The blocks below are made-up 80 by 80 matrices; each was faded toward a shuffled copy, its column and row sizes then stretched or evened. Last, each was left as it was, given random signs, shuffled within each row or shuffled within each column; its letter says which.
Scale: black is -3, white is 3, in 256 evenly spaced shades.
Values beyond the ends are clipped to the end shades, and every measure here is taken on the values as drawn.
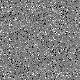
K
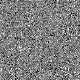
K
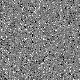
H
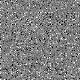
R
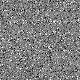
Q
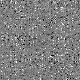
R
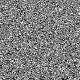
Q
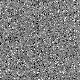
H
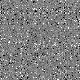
R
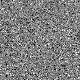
Q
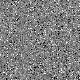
H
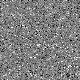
Q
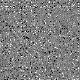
R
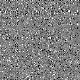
R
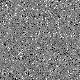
Q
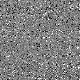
R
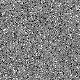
H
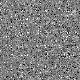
K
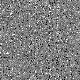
H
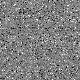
Q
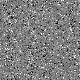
H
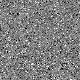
Q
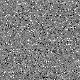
Q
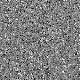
H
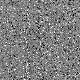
H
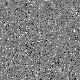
H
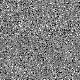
Q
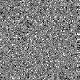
R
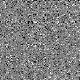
R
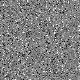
H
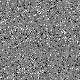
Q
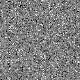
H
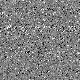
Q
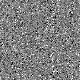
H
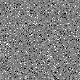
R
